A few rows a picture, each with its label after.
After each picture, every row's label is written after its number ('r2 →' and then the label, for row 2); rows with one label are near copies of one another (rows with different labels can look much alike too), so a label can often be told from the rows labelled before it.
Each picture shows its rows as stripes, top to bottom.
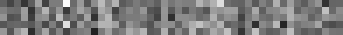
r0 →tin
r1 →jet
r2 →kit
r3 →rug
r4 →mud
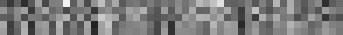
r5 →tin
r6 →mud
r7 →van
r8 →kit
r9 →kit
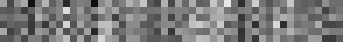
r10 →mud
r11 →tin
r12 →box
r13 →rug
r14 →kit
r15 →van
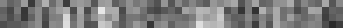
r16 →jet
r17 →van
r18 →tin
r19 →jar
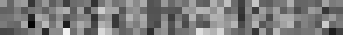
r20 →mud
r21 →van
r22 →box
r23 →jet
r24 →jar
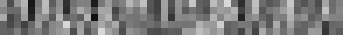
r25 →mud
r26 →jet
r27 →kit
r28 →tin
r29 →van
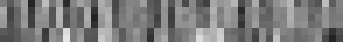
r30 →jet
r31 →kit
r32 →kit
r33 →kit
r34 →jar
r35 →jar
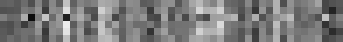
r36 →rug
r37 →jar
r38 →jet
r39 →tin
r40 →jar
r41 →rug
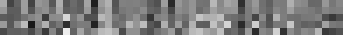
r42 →kit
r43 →kit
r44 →jar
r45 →mud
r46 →rug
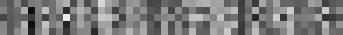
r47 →van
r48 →jet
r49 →rug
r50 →jet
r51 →mud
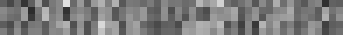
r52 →tin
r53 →jet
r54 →jet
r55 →van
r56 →van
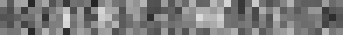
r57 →mud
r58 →van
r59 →jar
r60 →tin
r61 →jet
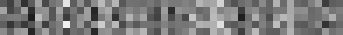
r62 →tin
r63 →kit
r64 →box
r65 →tin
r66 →mud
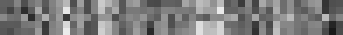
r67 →van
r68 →tin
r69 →jet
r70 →jar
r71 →jar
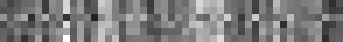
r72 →jar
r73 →jar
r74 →mud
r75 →rug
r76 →van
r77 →tin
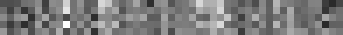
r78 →jar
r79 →tin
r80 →mud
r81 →tin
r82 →kit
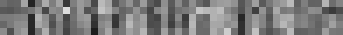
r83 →jet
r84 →jar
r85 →box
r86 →box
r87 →mud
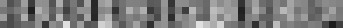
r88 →kit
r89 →box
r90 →kit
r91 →jar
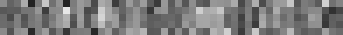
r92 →jet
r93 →jar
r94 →van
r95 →van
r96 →mud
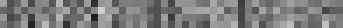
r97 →kit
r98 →van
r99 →kit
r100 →jet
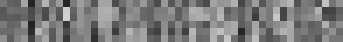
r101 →jet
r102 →rug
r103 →rug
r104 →jet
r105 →box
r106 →mud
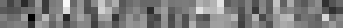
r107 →tin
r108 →jar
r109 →jet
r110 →box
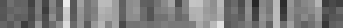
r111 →rug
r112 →rug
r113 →rug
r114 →tin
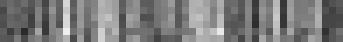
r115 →rug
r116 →rug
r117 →rug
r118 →rug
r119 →tin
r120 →van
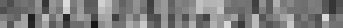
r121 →jar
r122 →jar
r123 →jet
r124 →mud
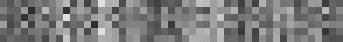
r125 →van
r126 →jet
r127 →tin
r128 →kit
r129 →van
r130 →rug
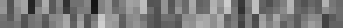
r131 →mud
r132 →mud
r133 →van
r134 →van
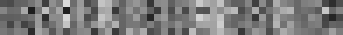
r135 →jar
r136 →jet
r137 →jar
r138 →tin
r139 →box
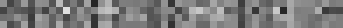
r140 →kit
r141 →rug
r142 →box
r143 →kit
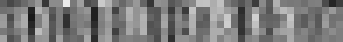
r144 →jar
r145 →box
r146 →mud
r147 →mud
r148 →box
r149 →kit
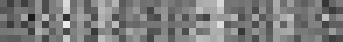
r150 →tin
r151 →jar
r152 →jet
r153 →tin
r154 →box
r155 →jar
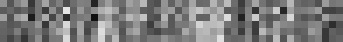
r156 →mud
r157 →rug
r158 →mud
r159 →jar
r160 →van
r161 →tin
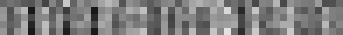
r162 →rug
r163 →mud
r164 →kit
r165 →jet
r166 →mud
